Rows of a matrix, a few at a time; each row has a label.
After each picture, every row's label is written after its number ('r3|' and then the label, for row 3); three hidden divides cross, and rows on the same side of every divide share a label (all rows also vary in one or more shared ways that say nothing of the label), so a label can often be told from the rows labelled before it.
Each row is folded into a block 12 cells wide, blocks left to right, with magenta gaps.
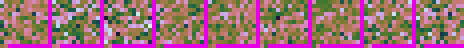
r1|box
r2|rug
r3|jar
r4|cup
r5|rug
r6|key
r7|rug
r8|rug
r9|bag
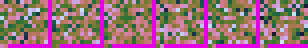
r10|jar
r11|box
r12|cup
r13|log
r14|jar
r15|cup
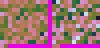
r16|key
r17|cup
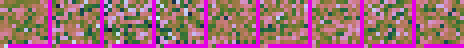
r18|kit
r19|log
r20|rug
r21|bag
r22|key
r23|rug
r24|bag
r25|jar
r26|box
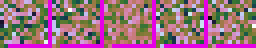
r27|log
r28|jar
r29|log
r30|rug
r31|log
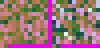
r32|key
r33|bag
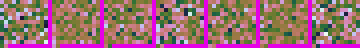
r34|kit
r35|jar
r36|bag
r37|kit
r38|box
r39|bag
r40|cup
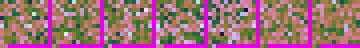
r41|bag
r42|bag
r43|box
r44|jar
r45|box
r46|cup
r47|bag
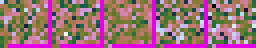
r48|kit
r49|jar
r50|rug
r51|box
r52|log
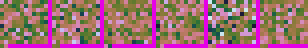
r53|log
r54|key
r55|key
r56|box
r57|rug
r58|jar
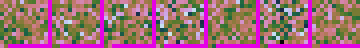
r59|bag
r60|log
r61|box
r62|jar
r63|cup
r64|jar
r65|jar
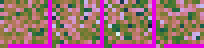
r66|cup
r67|rug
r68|jar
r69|rug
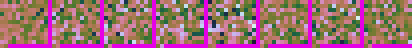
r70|jar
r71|box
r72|kit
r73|log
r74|cup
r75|cup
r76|box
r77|box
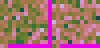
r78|rug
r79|jar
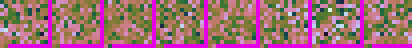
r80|cup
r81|cup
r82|key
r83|key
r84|rug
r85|jar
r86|bag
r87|cup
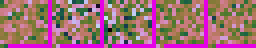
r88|cup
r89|box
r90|bag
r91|bag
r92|cup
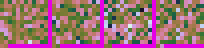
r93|jar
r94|key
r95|key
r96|log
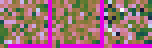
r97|key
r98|jar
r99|cup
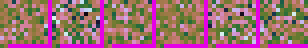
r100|box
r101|cup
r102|kit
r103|bag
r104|log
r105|jar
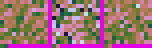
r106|cup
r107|kit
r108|rug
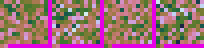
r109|box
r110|bag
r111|log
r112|rug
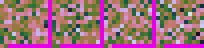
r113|bag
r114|log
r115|kit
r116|key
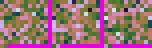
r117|jar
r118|log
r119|bag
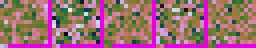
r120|rug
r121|bag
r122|box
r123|kit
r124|bag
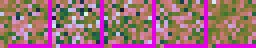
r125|key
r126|rug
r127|box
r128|jar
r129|key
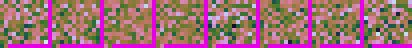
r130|kit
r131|rug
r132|bag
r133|log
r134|kit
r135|key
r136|kit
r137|cup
